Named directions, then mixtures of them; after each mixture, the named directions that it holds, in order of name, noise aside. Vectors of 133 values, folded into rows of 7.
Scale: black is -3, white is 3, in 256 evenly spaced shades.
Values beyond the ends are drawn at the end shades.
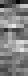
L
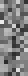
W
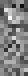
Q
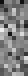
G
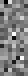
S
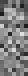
G, Q, S.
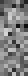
G, Q, W.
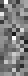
S, W.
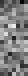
G, L, W.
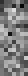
G, Q.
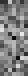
G, S.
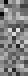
Q, S, W.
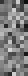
G, Q, W.
